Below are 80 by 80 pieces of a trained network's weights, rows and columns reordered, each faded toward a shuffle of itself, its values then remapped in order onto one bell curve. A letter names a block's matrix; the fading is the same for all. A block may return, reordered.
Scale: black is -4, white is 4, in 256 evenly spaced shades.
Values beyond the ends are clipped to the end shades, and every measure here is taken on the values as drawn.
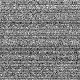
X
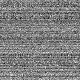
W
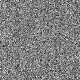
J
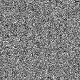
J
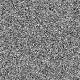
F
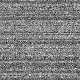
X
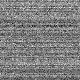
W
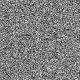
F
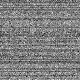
X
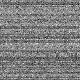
W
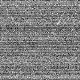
X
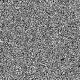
F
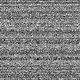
X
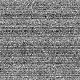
X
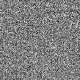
J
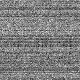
X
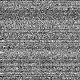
X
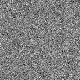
F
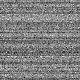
W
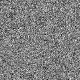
F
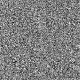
J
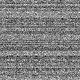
W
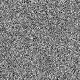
J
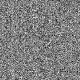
J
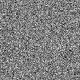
F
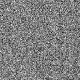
J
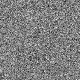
F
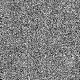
J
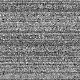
X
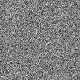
F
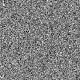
F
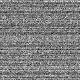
W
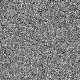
F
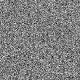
F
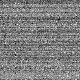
X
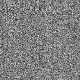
J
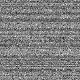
X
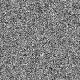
F
